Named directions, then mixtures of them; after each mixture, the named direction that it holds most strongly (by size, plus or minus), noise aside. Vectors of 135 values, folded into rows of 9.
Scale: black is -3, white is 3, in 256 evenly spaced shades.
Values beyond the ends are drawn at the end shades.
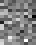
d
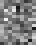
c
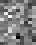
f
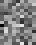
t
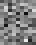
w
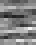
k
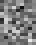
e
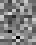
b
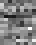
k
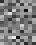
b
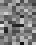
t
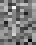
w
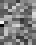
t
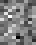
f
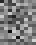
b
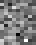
d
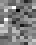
e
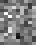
f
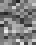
t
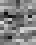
k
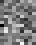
t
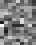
t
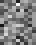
t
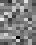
b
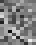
e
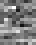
k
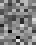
b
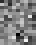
d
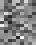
t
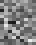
e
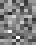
b
